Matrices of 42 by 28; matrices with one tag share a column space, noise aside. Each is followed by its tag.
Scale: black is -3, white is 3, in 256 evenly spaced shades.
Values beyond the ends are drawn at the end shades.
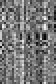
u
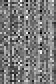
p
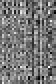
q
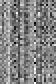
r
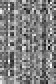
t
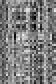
u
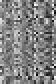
q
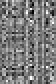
q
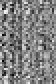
t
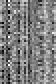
p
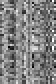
t
